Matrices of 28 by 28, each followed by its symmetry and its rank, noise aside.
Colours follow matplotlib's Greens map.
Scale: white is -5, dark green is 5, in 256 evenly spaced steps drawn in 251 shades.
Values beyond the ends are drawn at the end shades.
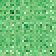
symmetric, rank three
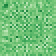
symmetric, rank four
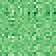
no symmetry, rank four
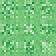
symmetric, rank three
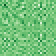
no symmetry, rank four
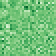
antisymmetric, rank six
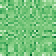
no symmetry, rank three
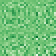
no symmetry, rank three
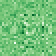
no symmetry, rank four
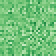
antisymmetric, rank six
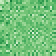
symmetric, rank four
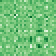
symmetric, rank three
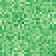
symmetric, rank six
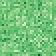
symmetric, rank six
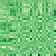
no symmetry, rank three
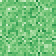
symmetric, rank four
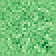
symmetric, rank six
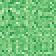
antisymmetric, rank six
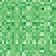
no symmetry, rank four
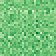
no symmetry, rank six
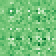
symmetric, rank three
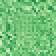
antisymmetric, rank six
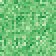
symmetric, rank six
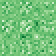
symmetric, rank four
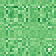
no symmetry, rank four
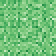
no symmetry, rank four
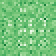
symmetric, rank three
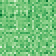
antisymmetric, rank four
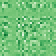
no symmetry, rank three
